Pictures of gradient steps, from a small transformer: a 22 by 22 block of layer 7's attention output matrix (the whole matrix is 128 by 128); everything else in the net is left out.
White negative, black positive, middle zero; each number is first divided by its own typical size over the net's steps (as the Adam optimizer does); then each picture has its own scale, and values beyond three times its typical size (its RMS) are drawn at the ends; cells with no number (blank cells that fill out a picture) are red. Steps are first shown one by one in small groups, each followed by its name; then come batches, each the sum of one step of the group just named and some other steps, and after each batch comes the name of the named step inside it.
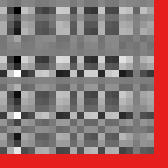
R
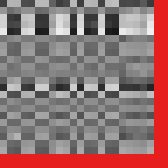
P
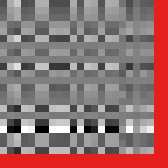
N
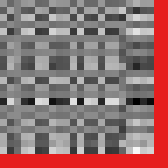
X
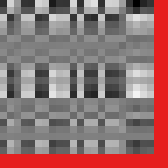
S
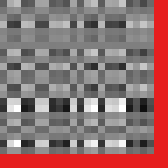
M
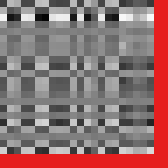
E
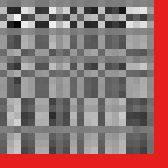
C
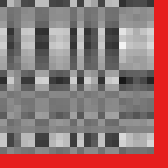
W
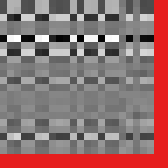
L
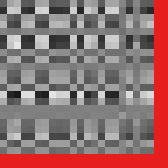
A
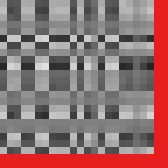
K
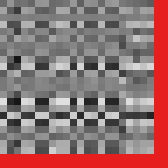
R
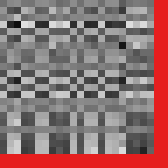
C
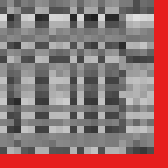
S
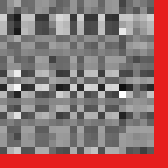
R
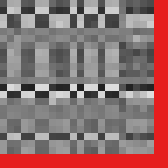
A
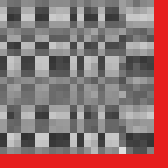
K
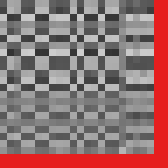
L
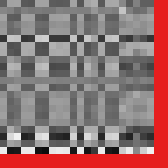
K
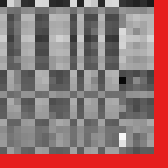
W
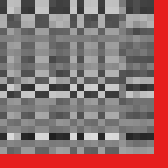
A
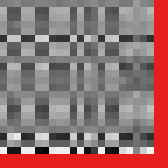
K
